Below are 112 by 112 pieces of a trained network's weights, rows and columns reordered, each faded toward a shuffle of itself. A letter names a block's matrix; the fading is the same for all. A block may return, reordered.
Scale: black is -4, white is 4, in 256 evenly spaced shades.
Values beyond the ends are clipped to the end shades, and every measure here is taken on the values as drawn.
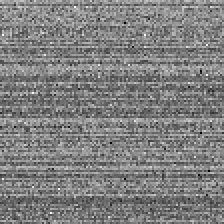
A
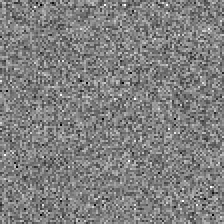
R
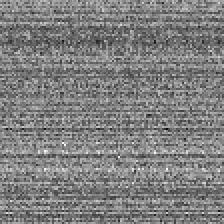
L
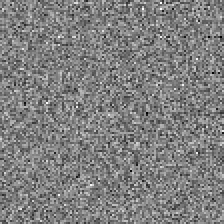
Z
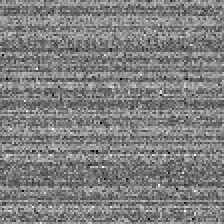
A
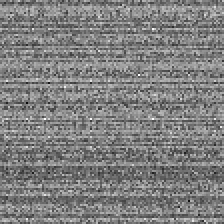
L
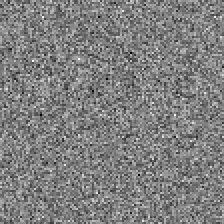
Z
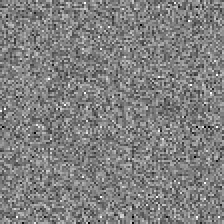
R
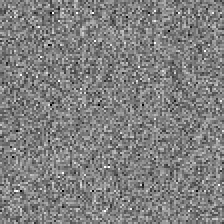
R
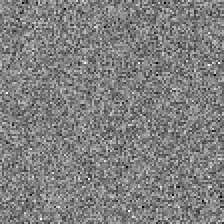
R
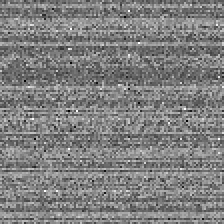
A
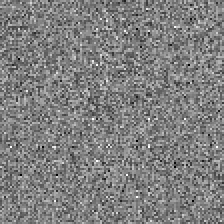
R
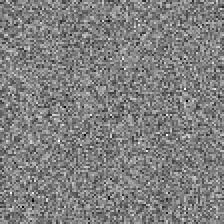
Z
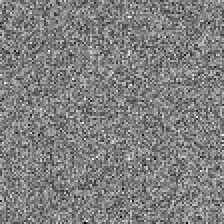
Z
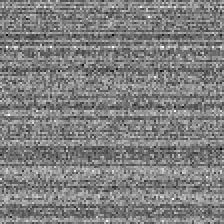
L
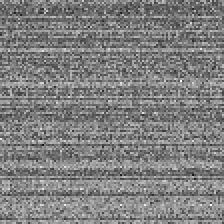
L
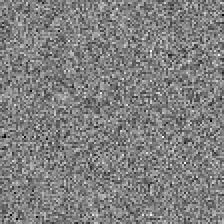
Z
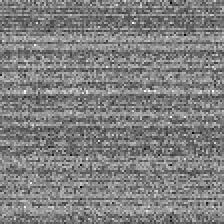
A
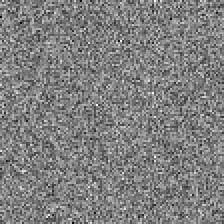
Z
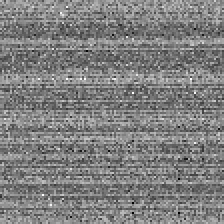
A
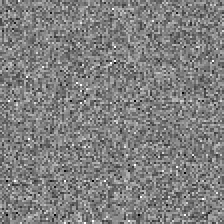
R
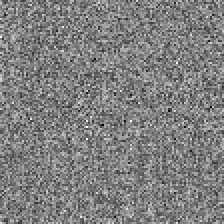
Z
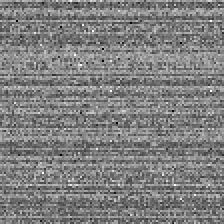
A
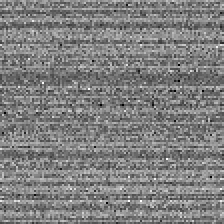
A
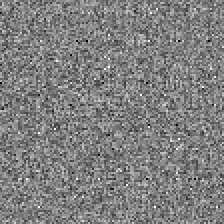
R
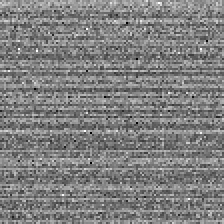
A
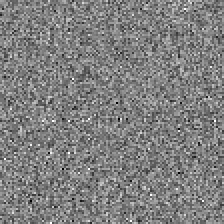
R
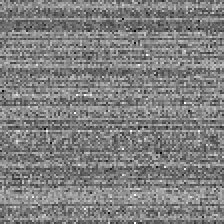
A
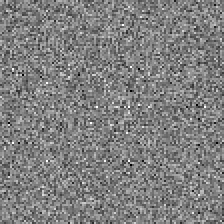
R
